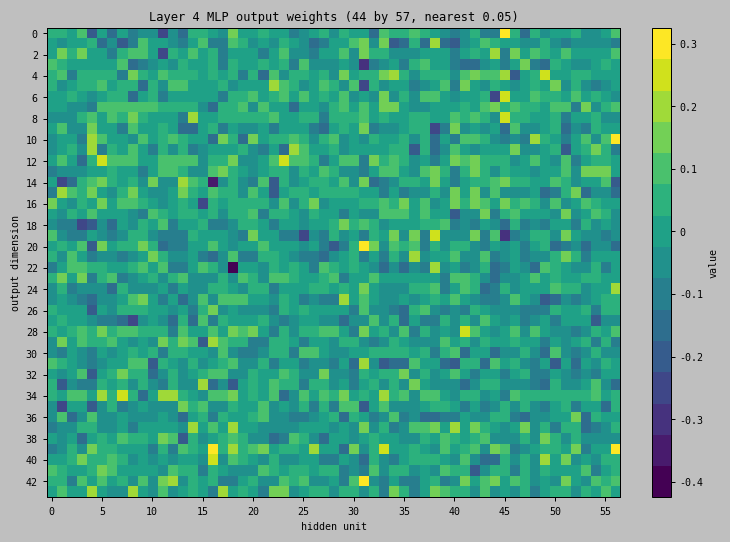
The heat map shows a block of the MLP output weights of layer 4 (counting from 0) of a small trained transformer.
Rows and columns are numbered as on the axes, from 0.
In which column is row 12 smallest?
3
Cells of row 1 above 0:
14
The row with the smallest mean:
27
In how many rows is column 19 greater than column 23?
12
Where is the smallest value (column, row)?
18, 22
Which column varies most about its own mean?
31
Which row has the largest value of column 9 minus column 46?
4
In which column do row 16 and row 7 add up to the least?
15
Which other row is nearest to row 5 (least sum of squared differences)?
41
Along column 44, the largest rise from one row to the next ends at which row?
7
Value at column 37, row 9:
0.05
